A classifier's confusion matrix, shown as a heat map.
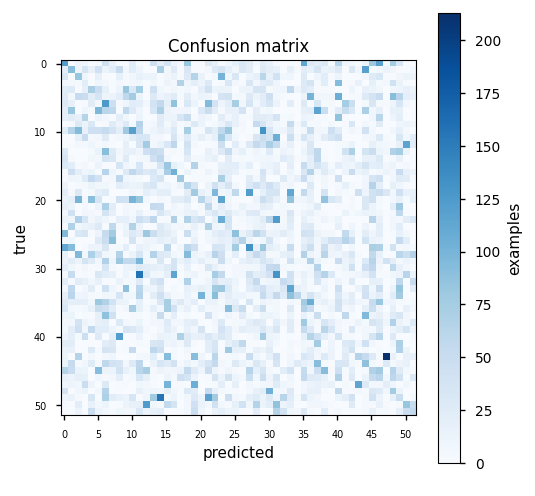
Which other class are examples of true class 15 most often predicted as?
19
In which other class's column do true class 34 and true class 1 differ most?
20
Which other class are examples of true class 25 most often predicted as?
0
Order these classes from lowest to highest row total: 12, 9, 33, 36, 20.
9, 12, 36, 33, 20
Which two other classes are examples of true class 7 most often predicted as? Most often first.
37, 5
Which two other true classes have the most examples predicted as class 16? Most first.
31, 6
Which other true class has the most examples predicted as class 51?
28
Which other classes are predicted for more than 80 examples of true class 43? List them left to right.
15, 19, 47
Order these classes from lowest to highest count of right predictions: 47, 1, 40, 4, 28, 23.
47, 40, 28, 4, 1, 23
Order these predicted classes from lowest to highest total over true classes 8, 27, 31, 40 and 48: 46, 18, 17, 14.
14, 17, 18, 46
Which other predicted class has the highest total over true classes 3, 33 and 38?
40
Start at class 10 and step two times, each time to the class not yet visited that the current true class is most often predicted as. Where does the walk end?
11
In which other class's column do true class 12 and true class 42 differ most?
50
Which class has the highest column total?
6
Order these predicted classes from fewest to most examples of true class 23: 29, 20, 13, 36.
36, 29, 20, 13
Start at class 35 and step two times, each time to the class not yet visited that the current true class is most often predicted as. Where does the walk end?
24
